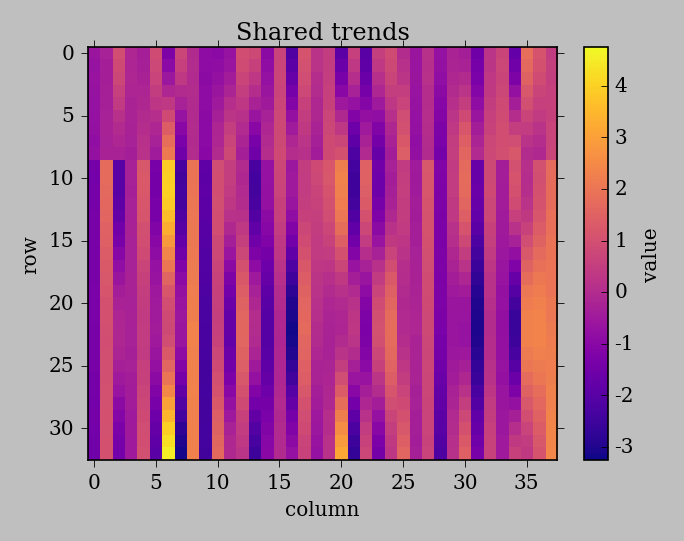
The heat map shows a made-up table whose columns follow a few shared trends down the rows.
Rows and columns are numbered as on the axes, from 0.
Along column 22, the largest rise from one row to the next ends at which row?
9
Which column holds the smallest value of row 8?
21
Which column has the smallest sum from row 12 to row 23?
31
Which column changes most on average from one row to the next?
6
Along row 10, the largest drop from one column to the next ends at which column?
7
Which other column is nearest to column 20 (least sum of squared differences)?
10
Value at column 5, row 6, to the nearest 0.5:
0
